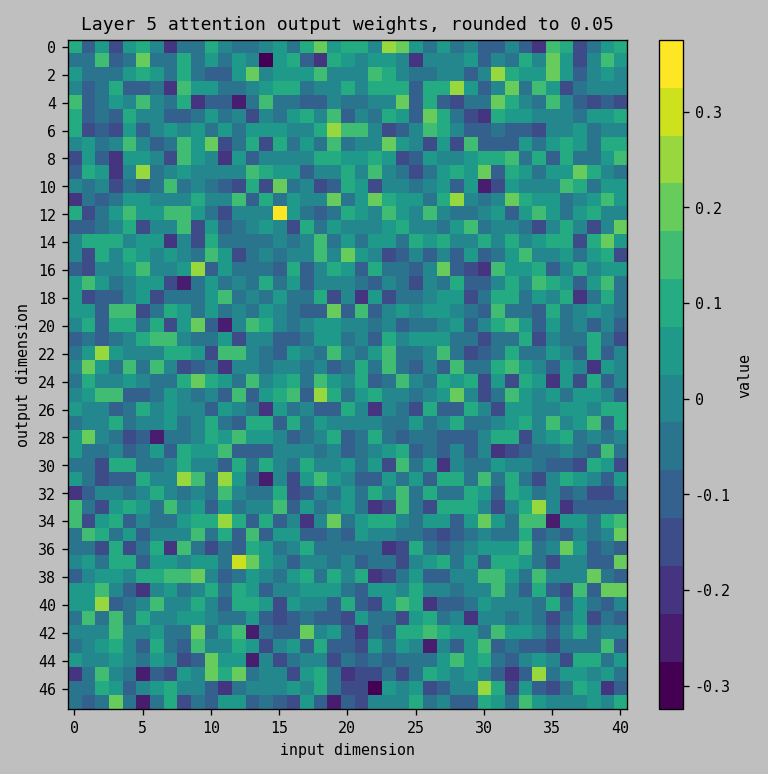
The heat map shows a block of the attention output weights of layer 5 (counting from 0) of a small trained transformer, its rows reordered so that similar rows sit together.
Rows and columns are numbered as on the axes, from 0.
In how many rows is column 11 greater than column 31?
18
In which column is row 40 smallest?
26
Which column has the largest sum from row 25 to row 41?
9
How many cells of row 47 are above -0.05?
20
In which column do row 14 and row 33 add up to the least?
37
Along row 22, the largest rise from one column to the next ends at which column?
11
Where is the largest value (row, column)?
12, 15
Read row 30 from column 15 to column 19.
0 -0.05 0.1 0 0
